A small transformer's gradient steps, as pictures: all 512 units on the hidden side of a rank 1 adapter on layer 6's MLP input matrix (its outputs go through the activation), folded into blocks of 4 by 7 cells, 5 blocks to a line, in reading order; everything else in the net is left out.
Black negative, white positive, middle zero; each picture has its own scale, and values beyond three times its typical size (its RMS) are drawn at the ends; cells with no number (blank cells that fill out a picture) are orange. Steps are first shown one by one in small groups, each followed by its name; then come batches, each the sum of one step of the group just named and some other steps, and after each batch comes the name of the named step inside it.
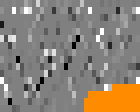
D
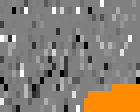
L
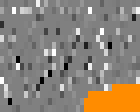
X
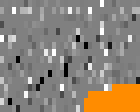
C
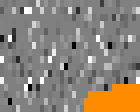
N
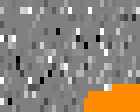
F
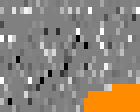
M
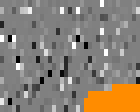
L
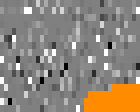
N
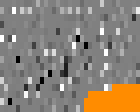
C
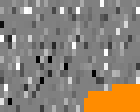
D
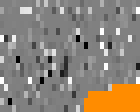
M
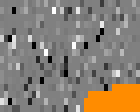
L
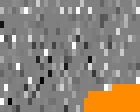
D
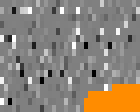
F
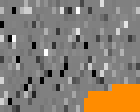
L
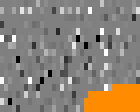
F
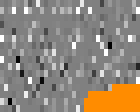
N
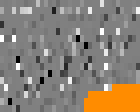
D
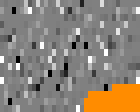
N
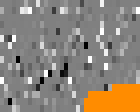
M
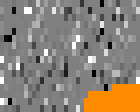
N
